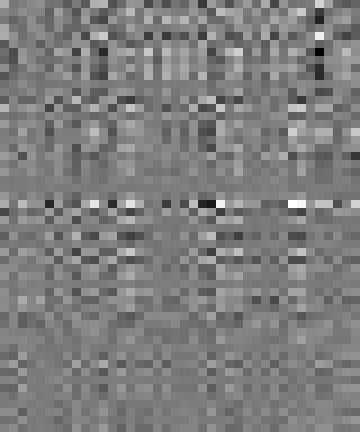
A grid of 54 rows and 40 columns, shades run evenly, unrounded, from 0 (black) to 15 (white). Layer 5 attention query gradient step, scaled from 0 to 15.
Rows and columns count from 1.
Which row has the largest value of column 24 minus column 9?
20
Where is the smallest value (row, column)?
7, 36
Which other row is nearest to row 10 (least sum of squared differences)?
3
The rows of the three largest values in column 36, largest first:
5, 1, 26
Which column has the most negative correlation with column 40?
32
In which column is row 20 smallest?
40
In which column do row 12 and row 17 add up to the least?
24
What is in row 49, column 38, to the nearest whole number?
8
